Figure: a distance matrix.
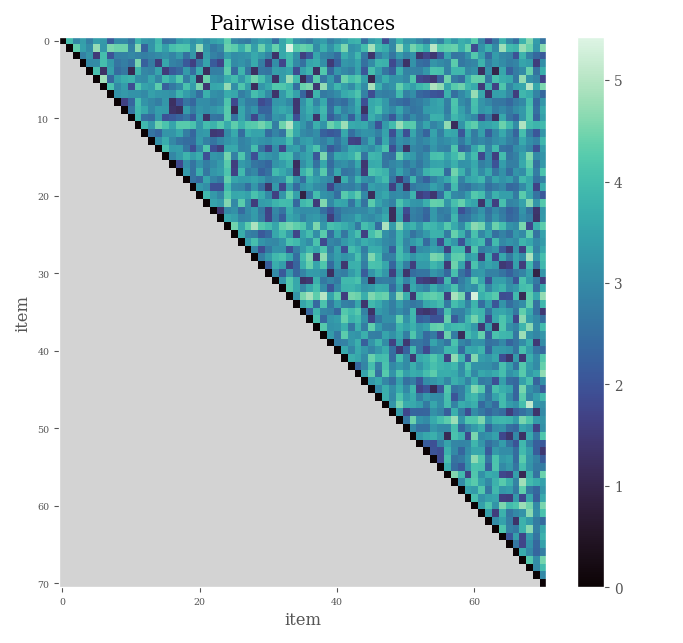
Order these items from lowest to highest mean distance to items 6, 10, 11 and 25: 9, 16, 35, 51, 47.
16, 9, 47, 51, 35
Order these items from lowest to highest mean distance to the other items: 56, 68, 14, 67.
14, 56, 67, 68
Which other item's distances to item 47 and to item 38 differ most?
58
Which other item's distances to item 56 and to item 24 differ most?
67
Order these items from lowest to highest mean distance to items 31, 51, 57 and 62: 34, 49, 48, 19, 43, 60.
48, 19, 34, 43, 49, 60
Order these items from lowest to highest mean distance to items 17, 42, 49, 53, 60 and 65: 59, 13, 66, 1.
13, 66, 59, 1
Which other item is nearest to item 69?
30
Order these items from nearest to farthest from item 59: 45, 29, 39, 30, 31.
29, 30, 39, 31, 45
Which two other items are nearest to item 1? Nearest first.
60, 12
